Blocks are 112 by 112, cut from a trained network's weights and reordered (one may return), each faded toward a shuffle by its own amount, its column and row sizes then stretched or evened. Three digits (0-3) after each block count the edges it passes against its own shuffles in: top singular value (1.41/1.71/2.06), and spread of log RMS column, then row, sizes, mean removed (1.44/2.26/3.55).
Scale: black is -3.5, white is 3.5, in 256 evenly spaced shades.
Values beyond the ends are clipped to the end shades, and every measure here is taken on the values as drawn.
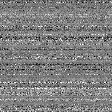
3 0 3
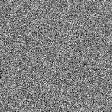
1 0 1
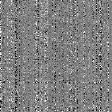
2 3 1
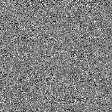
0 1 2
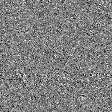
0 0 1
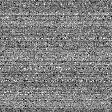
3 0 1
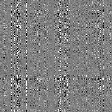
3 3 2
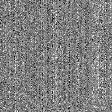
2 2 0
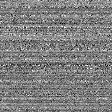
3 0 2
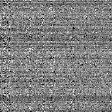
3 2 0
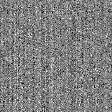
2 1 1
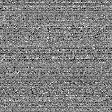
3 0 2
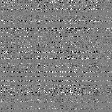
1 2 3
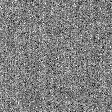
0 0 0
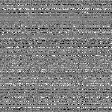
3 1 3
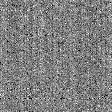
1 0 1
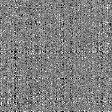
2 2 2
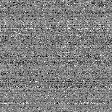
2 0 2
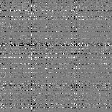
2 2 3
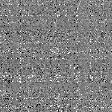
0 2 2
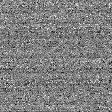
1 0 1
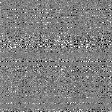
1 1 3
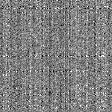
3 1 2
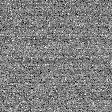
1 0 0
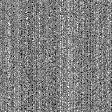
3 2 0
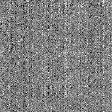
2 2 1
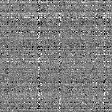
3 2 2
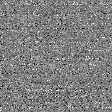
0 0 2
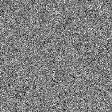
1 1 0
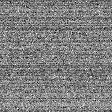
3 0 0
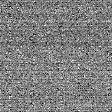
2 1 0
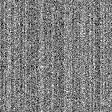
3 0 1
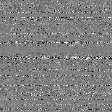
0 0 3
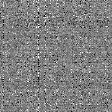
1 2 1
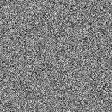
2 0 0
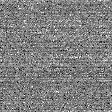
2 0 1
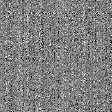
1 2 1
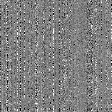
2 3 0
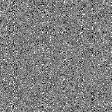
2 2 1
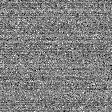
2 0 0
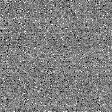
0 1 1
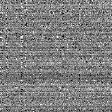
3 2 1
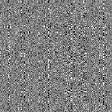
3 3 1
